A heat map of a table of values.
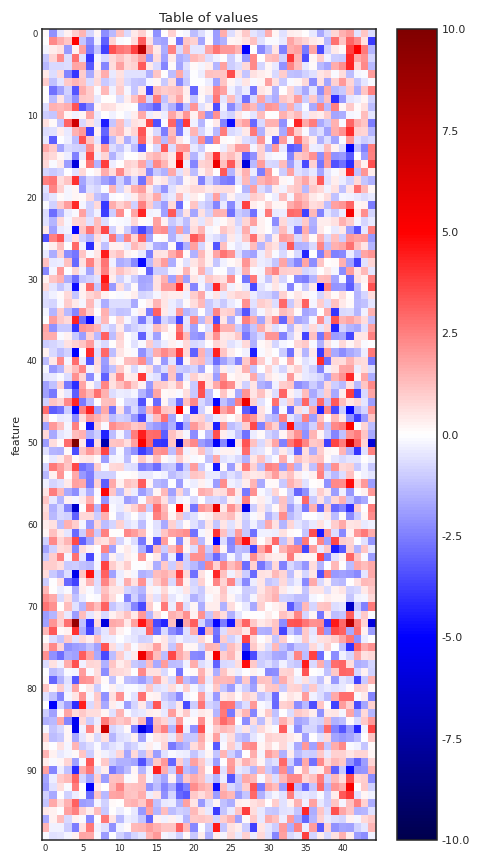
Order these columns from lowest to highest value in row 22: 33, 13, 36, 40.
40, 36, 33, 13
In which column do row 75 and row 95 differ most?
27
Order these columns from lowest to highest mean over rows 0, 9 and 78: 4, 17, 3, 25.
25, 17, 3, 4
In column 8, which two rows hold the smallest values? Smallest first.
50, 72
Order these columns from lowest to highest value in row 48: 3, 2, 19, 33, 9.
19, 3, 2, 9, 33
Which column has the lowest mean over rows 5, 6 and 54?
6
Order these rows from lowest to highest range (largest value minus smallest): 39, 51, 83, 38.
38, 83, 51, 39
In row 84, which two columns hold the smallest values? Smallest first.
4, 14
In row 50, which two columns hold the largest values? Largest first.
4, 41
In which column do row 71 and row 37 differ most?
41
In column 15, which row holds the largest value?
90
